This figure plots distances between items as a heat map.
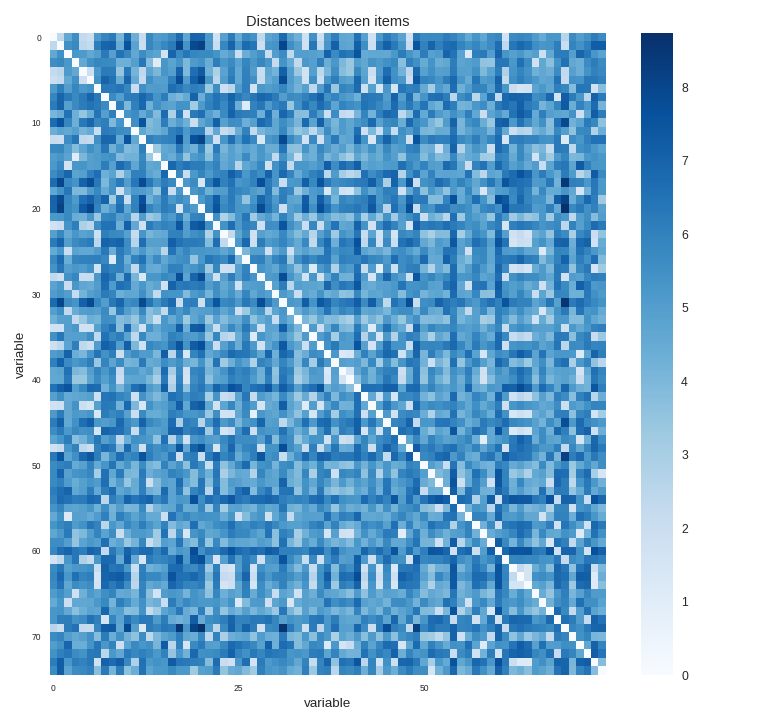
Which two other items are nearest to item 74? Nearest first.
51, 38
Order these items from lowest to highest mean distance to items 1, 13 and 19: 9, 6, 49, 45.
9, 6, 45, 49
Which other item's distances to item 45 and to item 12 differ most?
69
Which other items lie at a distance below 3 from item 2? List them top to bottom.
15, 25, 29, 32, 56, 66
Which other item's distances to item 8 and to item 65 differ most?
26
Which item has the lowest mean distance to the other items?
33
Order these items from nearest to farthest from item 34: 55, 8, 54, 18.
18, 55, 54, 8
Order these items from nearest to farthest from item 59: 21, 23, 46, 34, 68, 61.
21, 23, 46, 34, 61, 68
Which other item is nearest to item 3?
14
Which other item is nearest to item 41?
16
